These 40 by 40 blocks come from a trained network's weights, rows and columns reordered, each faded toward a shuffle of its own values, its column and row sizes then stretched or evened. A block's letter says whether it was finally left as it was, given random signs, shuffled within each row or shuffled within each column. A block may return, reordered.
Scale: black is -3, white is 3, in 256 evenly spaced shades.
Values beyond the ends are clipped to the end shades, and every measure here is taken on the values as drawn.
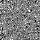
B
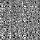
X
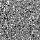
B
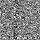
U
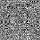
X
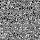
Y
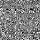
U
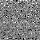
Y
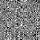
X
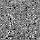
U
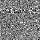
Y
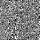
B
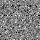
Y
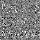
U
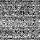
X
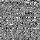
U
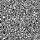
B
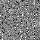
B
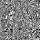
U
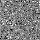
Y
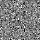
B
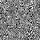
B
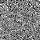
Y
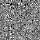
U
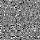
X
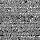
Y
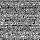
Y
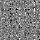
U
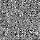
U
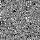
B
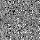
U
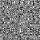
X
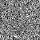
Y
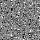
B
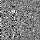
U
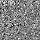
U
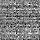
X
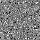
Y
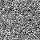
Y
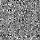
U
